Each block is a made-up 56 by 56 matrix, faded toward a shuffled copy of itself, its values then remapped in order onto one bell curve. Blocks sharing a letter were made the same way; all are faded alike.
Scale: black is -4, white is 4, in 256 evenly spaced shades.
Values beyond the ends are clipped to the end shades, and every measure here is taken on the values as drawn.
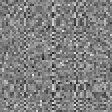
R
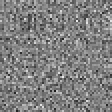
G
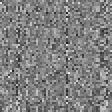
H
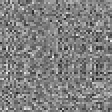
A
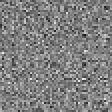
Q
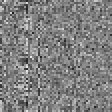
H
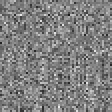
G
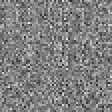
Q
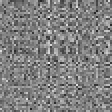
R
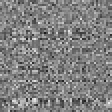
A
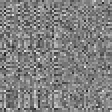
R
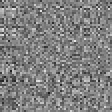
A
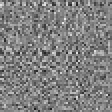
A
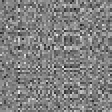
R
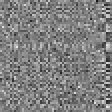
R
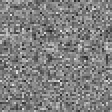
G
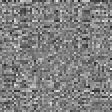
A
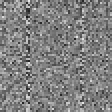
H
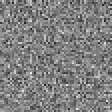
G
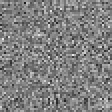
G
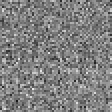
G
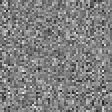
H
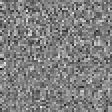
G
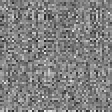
A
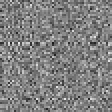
A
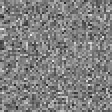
Q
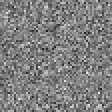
G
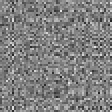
R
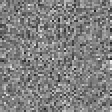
H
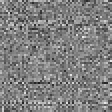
A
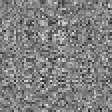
A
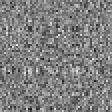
Q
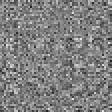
Q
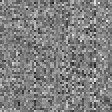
H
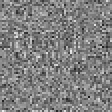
G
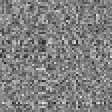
A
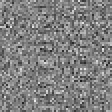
Q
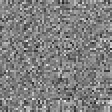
Q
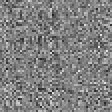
Q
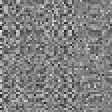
R
